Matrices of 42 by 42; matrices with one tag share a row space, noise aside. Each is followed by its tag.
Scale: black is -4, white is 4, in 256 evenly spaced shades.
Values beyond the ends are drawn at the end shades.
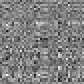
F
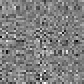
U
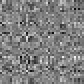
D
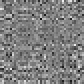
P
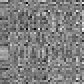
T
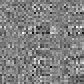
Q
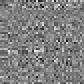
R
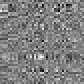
R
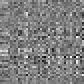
T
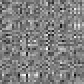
D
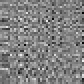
T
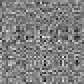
U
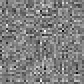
U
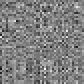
U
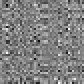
F
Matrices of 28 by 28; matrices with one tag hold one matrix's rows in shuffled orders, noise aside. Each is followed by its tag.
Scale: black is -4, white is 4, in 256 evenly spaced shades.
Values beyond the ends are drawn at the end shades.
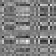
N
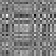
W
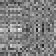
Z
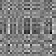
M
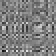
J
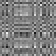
W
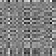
M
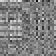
Z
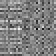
Z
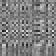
J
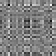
M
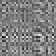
J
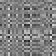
M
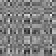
M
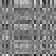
W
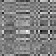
N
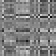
N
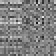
Z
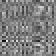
J
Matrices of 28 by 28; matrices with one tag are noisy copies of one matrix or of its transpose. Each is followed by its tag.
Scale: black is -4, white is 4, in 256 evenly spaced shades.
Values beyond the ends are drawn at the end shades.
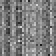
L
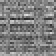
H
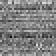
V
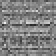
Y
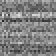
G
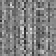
Y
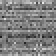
V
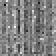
H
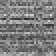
H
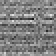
H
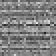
Y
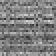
H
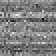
G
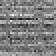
H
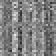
G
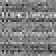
G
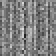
Y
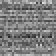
V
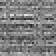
H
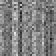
G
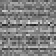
Y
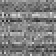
G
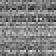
L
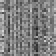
V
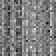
L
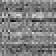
G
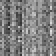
L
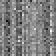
L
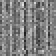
Y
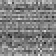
V
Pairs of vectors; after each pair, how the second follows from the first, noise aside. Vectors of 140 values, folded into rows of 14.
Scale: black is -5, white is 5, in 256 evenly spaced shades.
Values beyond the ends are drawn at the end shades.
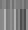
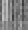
reversed, negated.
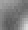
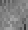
negated, partly zeroed.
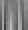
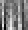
scaled up.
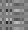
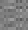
reversed, shrunk.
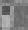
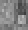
reversed, negated.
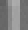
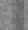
wrapped around, negated, shrunk.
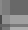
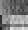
scaled up.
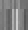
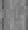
wrapped around, negated, shrunk.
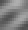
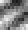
negated, scaled up.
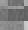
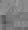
wrapped around, negated, shrunk.
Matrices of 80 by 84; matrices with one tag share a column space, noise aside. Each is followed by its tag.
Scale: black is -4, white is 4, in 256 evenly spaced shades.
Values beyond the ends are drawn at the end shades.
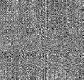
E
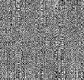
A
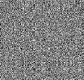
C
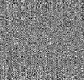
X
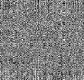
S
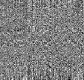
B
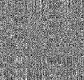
S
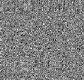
C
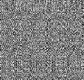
C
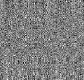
S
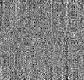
X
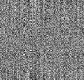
E
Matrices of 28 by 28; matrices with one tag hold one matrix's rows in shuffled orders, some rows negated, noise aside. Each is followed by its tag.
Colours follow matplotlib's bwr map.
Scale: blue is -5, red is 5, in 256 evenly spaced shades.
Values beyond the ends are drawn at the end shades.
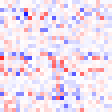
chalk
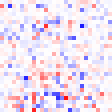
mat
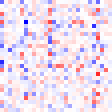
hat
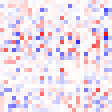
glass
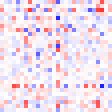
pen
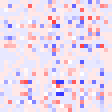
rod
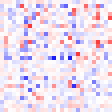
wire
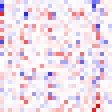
hat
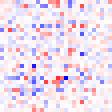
mat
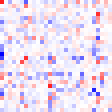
hat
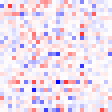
mat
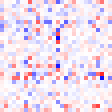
pen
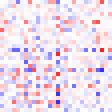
pen
